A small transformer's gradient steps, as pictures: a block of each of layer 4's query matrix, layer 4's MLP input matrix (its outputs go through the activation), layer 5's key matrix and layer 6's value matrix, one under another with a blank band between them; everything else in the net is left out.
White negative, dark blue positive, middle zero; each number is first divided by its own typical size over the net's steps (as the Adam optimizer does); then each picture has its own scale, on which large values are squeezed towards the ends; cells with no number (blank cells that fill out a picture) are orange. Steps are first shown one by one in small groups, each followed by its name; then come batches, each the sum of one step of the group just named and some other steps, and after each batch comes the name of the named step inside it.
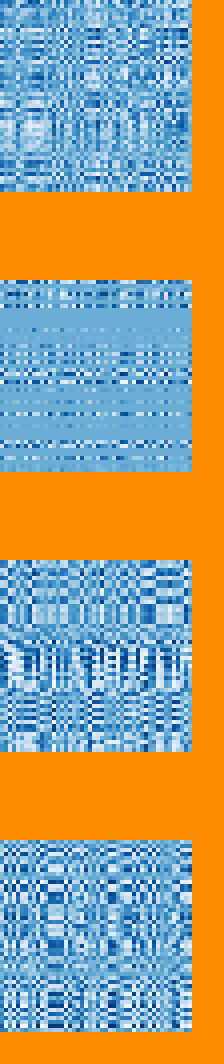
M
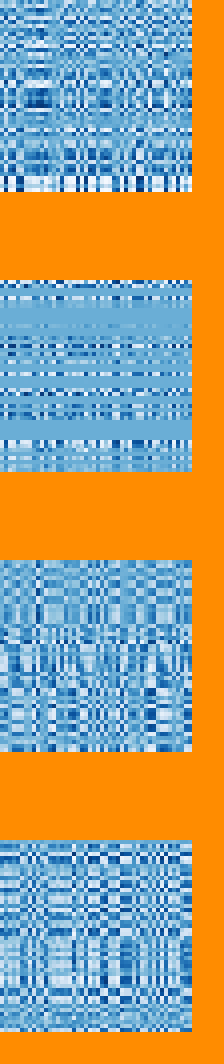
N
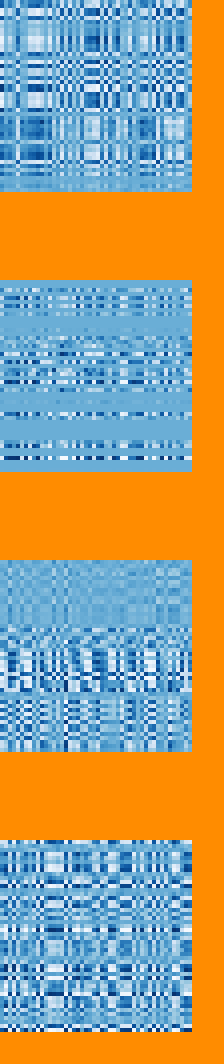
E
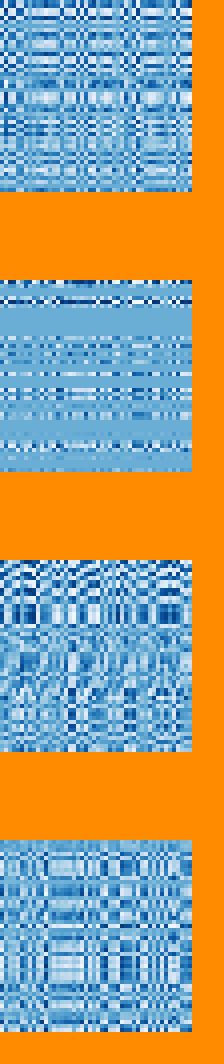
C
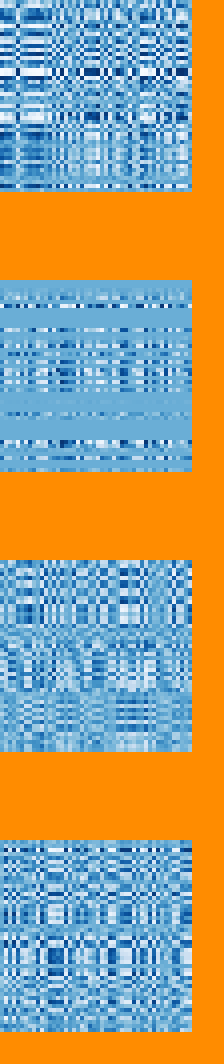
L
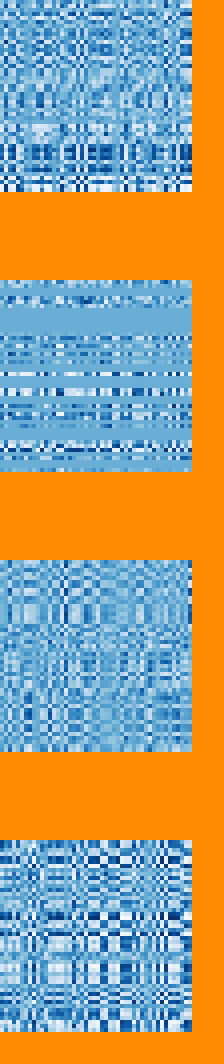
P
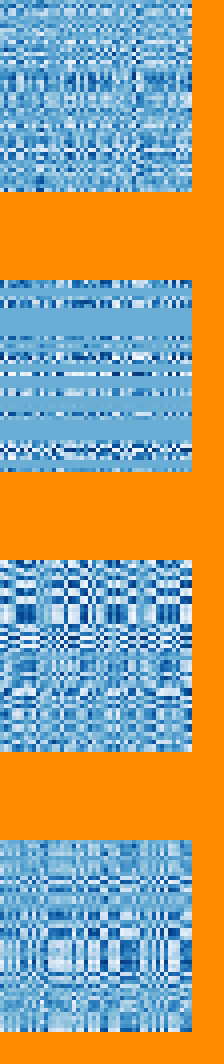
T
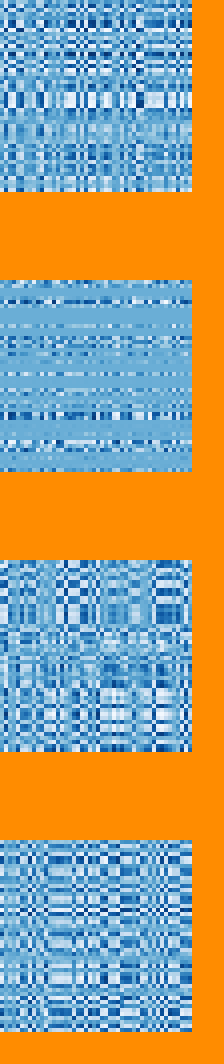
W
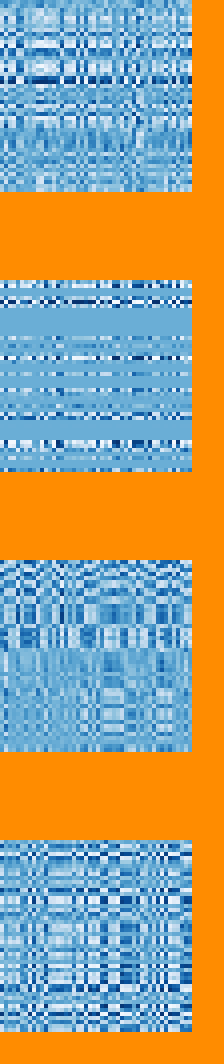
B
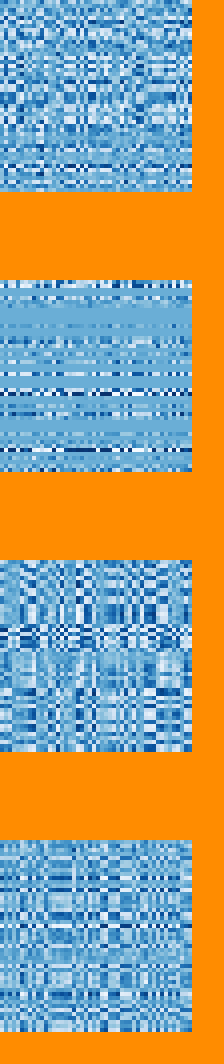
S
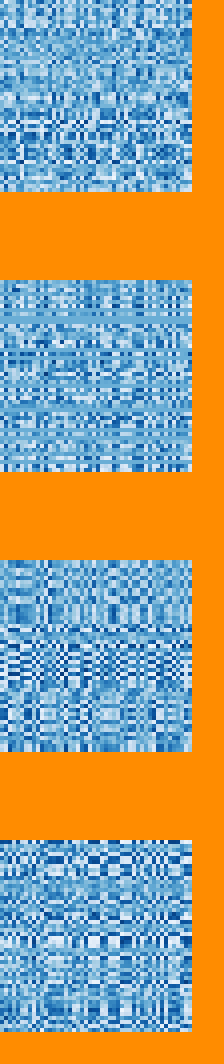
P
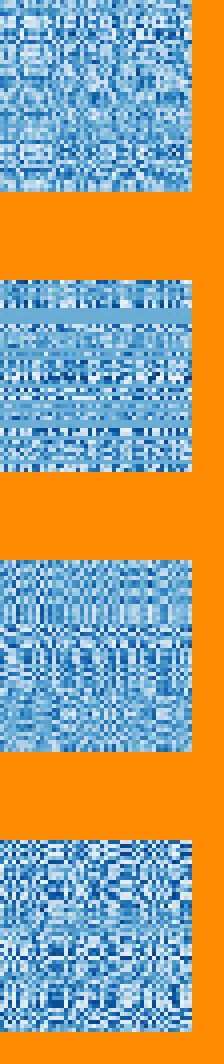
M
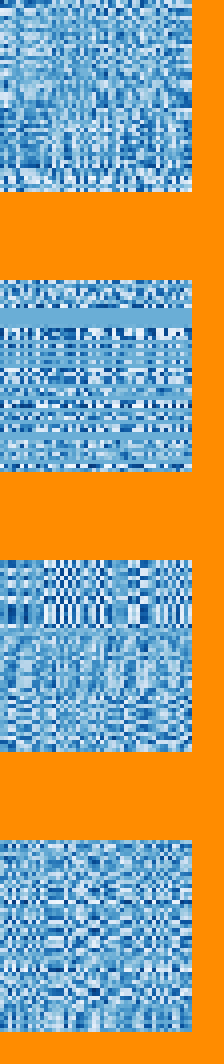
N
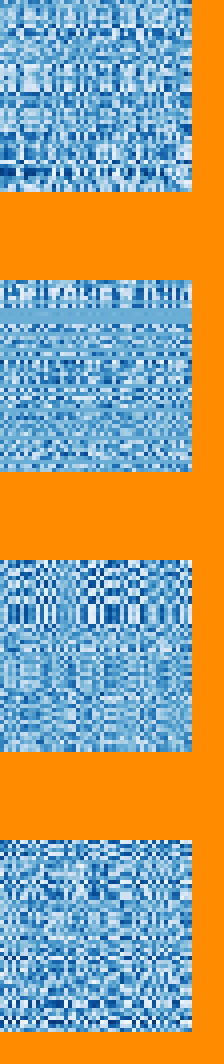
M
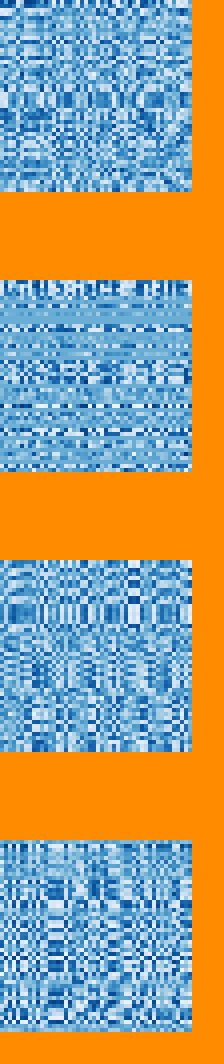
M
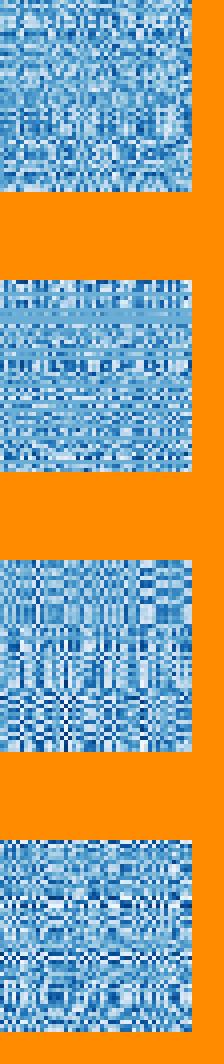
E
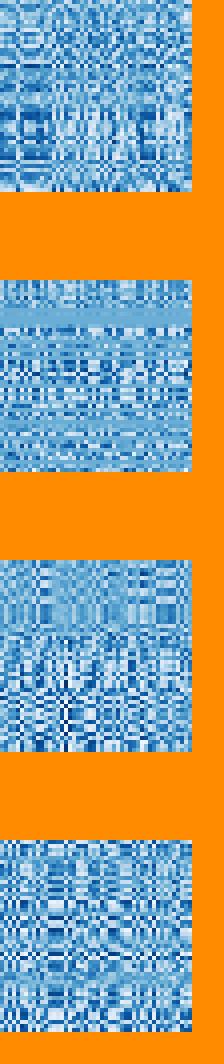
E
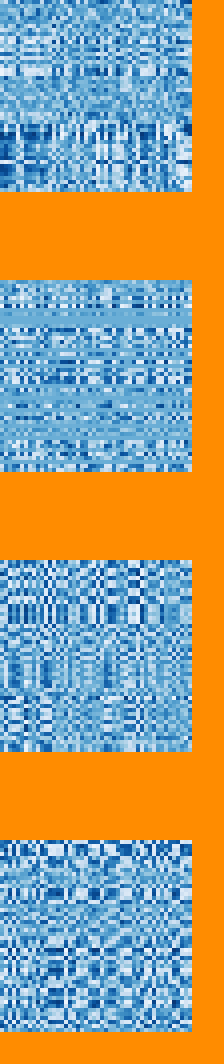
L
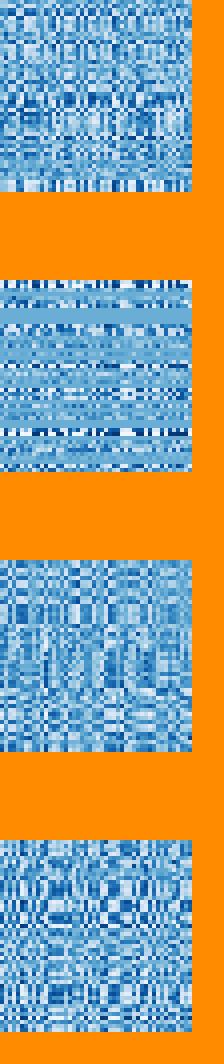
S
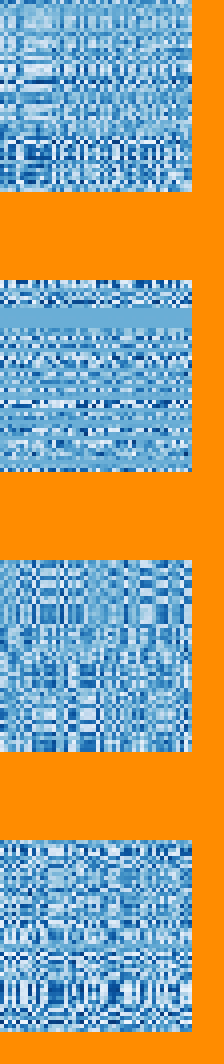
B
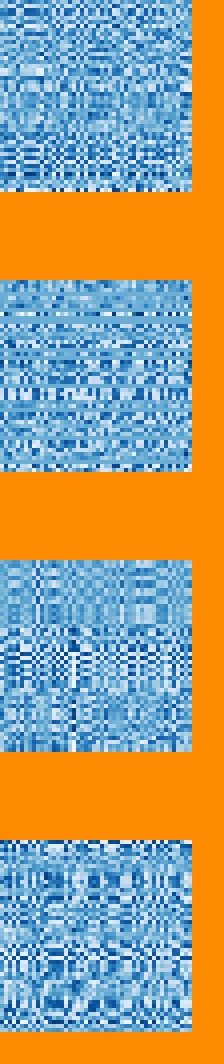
L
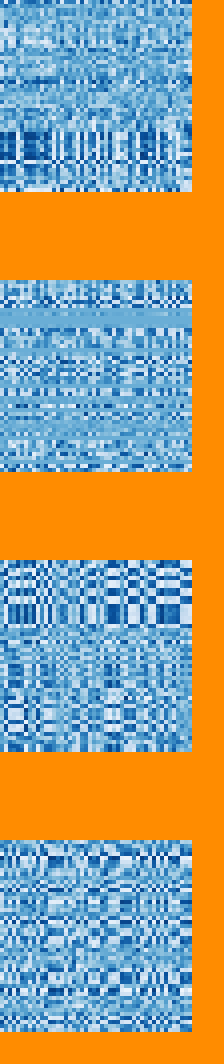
B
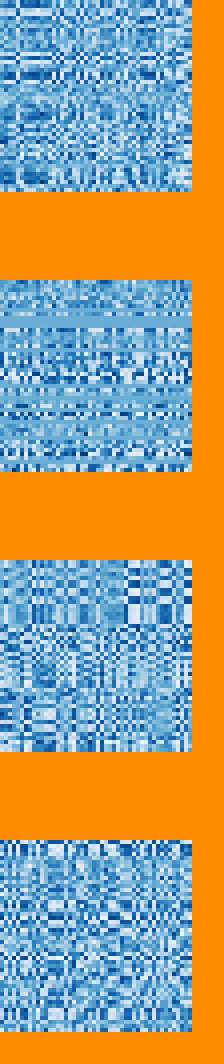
T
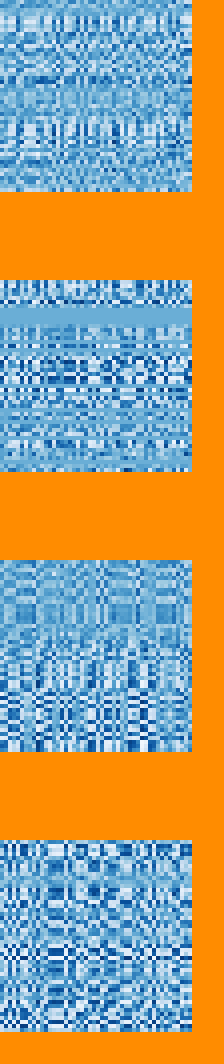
B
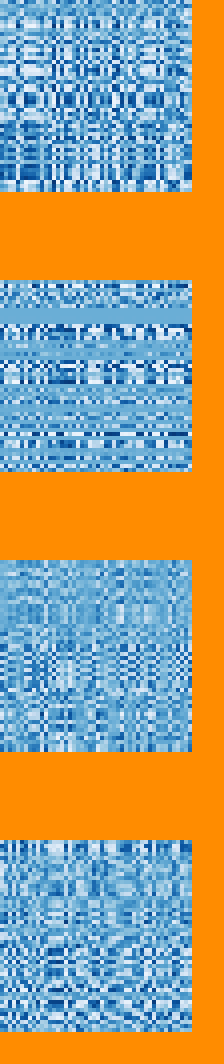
L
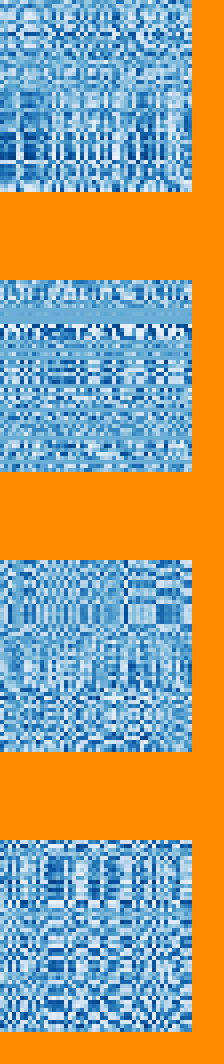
W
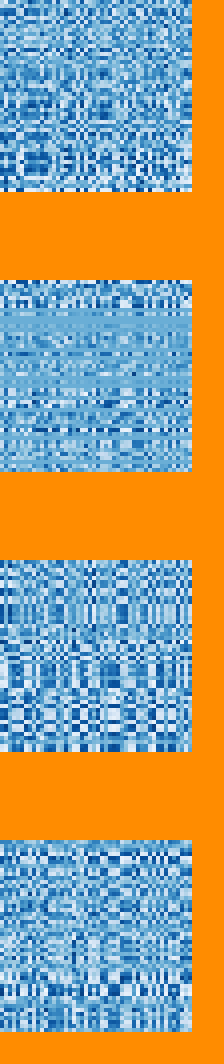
N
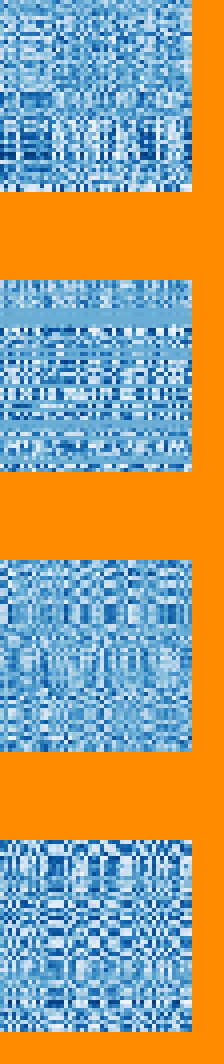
P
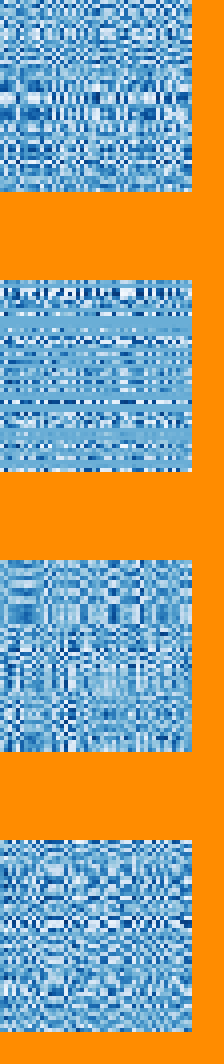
E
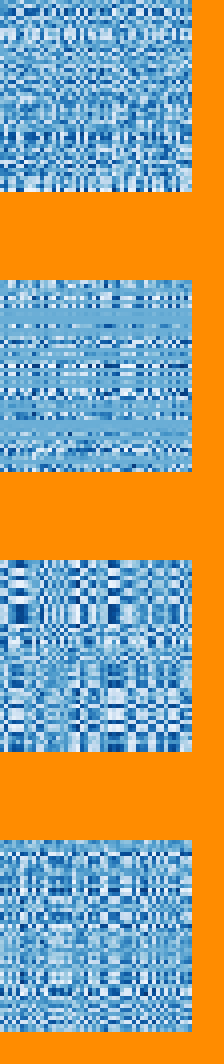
S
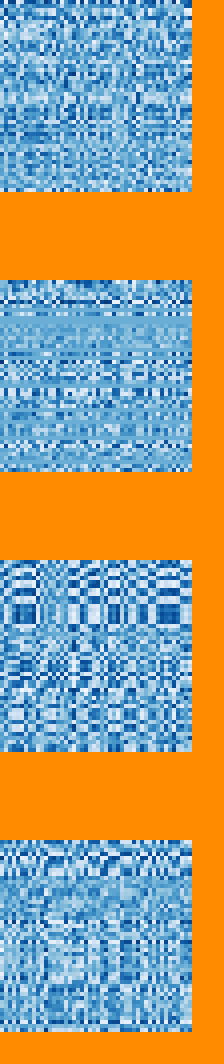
C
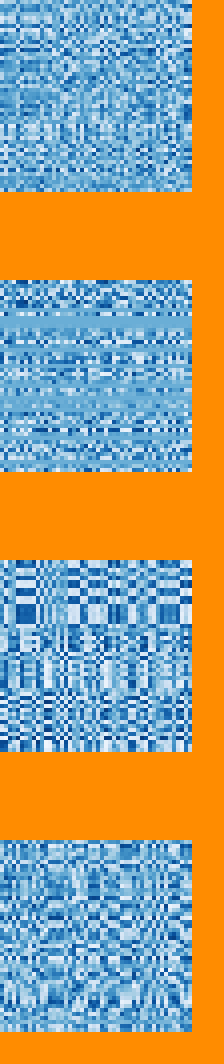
T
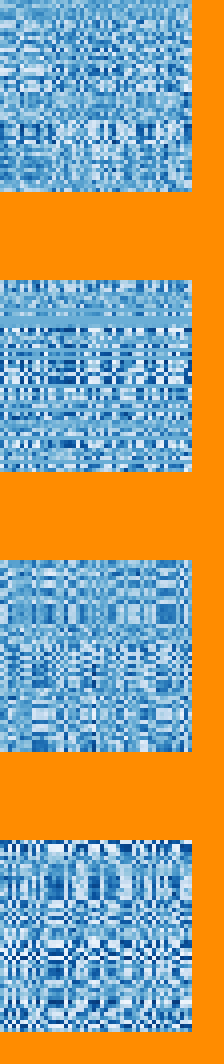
L
